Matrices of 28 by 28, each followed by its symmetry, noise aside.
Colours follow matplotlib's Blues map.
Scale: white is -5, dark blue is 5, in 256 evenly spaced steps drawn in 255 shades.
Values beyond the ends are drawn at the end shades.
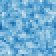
no symmetry.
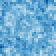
symmetric.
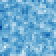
no symmetry.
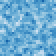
no symmetry.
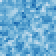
symmetric.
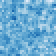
no symmetry.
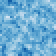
no symmetry.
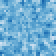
antisymmetric.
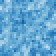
symmetric.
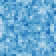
mirrored top to bottom.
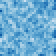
no symmetry.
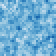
no symmetry.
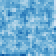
antisymmetric.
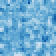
antisymmetric.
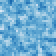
antisymmetric.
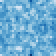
mirrored top to bottom.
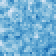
symmetric.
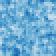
antisymmetric.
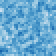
no symmetry.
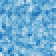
no symmetry.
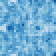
mirrored top to bottom.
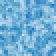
symmetric.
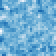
no symmetry.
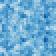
mirrored top to bottom.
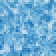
antisymmetric.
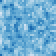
mirrored top to bottom.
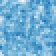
no symmetry.
